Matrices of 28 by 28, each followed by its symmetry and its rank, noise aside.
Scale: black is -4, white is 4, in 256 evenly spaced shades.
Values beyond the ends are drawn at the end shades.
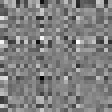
antisymmetric, rank two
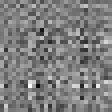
no symmetry, rank four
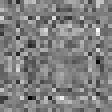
antisymmetric, rank four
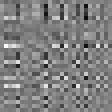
antisymmetric, rank two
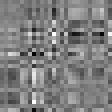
antisymmetric, rank two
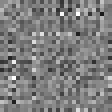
symmetric, rank four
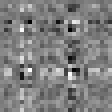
antisymmetric, rank two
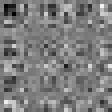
symmetric, rank two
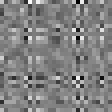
no symmetry, rank two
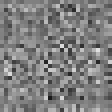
antisymmetric, rank four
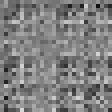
symmetric, rank four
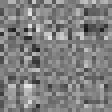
antisymmetric, rank four
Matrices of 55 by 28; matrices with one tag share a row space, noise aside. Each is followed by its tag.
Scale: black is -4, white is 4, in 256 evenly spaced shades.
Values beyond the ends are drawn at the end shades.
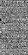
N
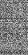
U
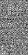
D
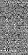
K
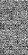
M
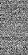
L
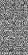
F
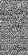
L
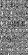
D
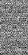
L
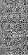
U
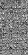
M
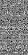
U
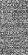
D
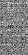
D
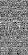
L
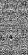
M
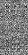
K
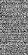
N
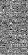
M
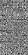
N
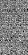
U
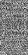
N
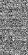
M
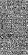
D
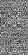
L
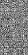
F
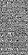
D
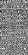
N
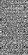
N
